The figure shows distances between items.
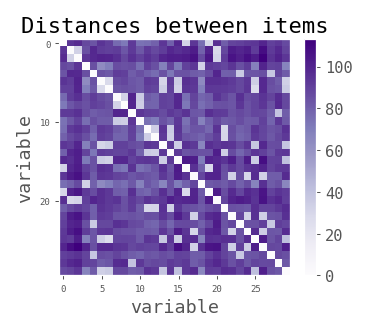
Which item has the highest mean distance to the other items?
2
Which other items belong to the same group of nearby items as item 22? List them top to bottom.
17, 24, 26
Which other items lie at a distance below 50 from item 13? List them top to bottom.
5, 6, 15, 25, 29
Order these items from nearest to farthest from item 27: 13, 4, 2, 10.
4, 10, 13, 2
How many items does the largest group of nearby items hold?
6
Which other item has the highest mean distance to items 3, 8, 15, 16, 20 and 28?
26
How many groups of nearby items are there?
9
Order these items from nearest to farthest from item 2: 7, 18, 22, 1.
1, 18, 7, 22
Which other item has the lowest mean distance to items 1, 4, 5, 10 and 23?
27
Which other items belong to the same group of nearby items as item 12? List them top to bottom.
11, 14, 21
